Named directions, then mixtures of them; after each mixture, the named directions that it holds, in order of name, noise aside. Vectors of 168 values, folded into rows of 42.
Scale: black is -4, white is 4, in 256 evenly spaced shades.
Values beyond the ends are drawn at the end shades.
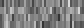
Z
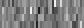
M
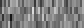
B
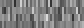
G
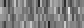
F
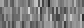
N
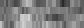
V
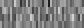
G, N.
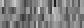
M, V, Z.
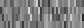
N.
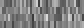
F, G, N.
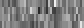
G, M.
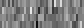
M.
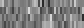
N, Z.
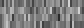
Z.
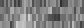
V, Z.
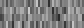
N, Z.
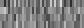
F, G, M.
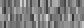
F, G.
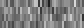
N.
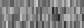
M, N, Z.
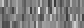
M, N, Z.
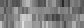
V.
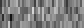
B.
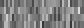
Z.
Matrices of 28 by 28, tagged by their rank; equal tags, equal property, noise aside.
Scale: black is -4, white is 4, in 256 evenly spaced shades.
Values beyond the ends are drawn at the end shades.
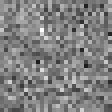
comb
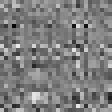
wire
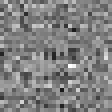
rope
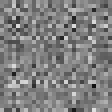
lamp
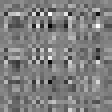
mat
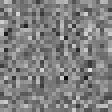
rope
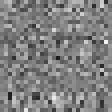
rope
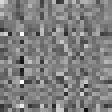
lamp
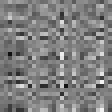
mat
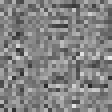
rope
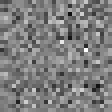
rope
